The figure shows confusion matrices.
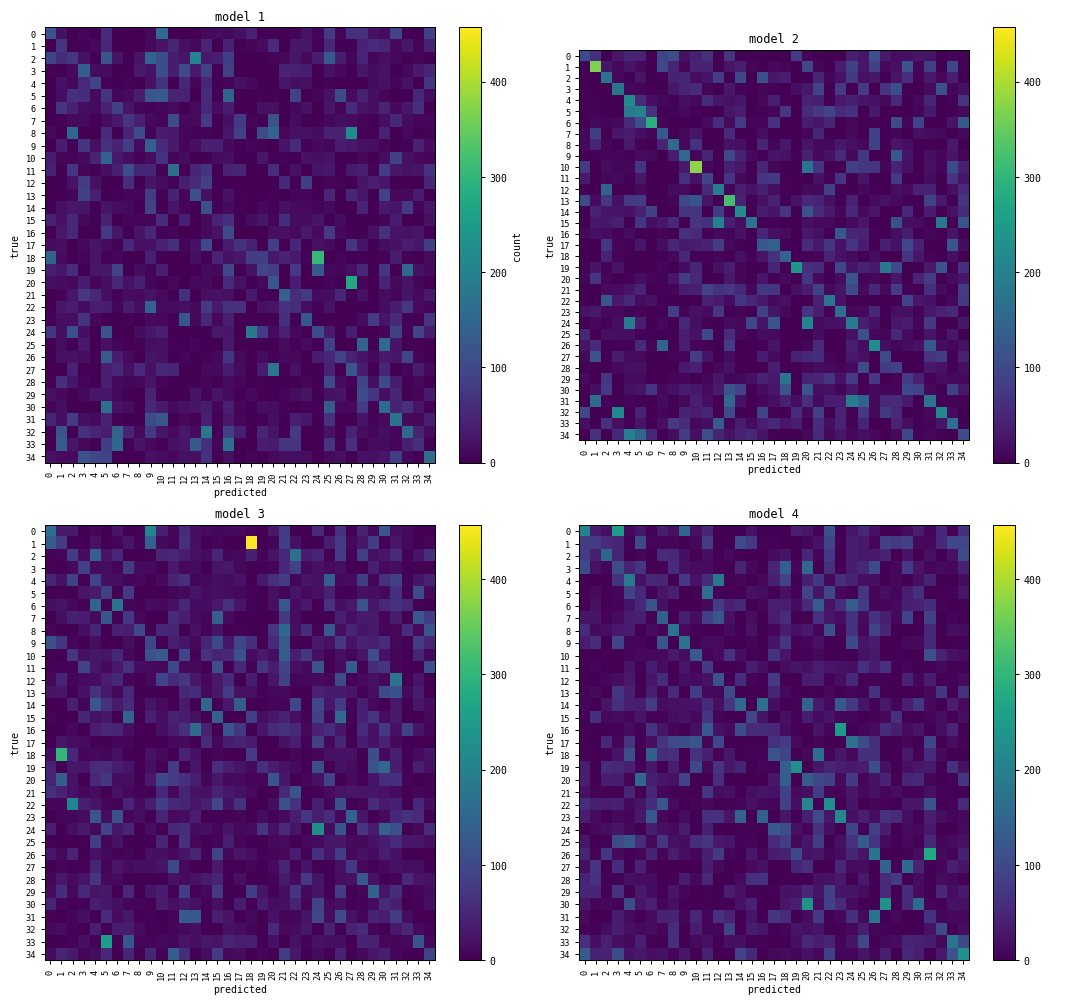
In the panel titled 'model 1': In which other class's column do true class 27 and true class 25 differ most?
20
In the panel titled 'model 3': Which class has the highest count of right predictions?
24
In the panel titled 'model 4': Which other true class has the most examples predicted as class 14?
23
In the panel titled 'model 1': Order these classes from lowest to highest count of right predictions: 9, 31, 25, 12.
12, 25, 9, 31
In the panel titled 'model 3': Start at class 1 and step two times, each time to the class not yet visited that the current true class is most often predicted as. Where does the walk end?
29
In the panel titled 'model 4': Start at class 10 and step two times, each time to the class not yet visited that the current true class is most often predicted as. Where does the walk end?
26
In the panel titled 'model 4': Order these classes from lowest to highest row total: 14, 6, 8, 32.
32, 8, 6, 14
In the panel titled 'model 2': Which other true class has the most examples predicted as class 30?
6
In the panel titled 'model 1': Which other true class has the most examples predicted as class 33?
24
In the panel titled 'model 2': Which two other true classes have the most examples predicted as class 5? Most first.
34, 6
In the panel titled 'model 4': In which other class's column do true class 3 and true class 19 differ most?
20
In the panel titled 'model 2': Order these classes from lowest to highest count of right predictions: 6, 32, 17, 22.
17, 22, 32, 6
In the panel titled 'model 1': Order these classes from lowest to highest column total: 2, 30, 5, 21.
21, 2, 30, 5
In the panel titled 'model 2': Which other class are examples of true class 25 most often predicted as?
11
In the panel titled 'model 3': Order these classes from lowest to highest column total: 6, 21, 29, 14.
14, 6, 29, 21
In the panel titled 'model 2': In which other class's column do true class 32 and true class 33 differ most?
3
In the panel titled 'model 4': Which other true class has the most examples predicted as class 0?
34
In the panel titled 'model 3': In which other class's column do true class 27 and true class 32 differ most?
11
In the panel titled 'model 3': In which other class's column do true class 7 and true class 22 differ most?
2
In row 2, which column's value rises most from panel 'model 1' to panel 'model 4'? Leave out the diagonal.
34
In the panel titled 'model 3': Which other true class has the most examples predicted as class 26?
15
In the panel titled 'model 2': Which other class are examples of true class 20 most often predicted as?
24
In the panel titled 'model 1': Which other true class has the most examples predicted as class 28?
25
